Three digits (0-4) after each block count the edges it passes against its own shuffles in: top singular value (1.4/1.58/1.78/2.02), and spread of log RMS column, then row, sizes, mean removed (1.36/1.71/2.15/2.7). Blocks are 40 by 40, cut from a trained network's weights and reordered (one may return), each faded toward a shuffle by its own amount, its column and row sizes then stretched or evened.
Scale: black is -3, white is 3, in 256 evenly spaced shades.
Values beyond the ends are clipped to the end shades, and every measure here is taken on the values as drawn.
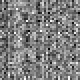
2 0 1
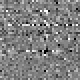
1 1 3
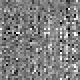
1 3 2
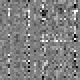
2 4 1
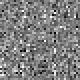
1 2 2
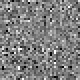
0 1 2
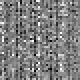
3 3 2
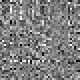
3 3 1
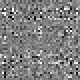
0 3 3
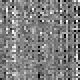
3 3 3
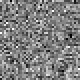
2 2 0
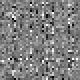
0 4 1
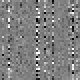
2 4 0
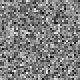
1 0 0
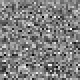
2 0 2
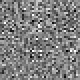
0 1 2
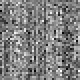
3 0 1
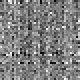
2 1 3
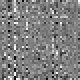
2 4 2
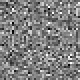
2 3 1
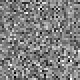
1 1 0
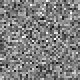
1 0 0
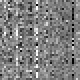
2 4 0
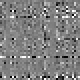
3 4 4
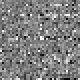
1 2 3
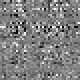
1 2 4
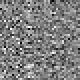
1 2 1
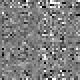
0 4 3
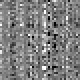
3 4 2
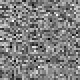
2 1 1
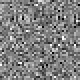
2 2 1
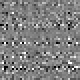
3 2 4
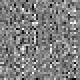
3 4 0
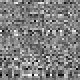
4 0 4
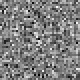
1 0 1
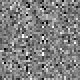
0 2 0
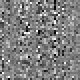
0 4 0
